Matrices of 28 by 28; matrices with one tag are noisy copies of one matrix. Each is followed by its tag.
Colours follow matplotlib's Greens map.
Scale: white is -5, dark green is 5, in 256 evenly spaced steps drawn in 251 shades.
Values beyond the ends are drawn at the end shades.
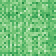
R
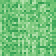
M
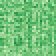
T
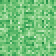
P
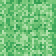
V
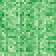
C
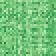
R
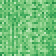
R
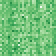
M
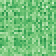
T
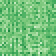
R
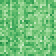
P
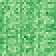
C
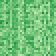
P
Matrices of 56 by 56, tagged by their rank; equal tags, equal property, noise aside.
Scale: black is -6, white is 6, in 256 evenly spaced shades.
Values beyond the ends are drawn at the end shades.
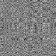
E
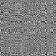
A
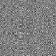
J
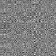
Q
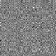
E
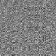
J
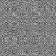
A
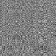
E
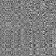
E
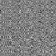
J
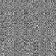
J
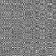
A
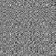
J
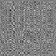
Q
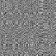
Q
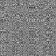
J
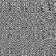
Q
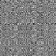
J
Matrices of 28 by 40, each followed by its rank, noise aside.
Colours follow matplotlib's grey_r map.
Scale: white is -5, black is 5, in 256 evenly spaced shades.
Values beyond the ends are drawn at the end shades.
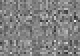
three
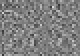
four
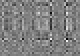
one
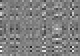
two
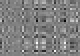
two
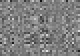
three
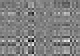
one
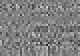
four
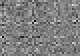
four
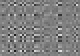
one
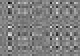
one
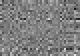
four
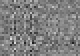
four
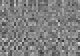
three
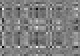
one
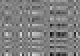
one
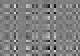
one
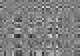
three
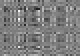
two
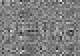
four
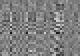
two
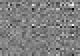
two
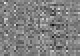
four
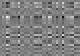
one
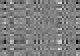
one
